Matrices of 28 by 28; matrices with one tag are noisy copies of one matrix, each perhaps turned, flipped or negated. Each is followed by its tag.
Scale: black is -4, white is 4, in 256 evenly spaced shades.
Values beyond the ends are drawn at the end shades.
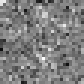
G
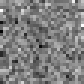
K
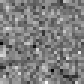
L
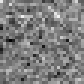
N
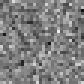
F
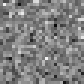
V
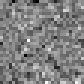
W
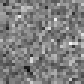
N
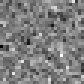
F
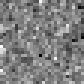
W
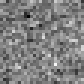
N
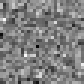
V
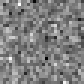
V
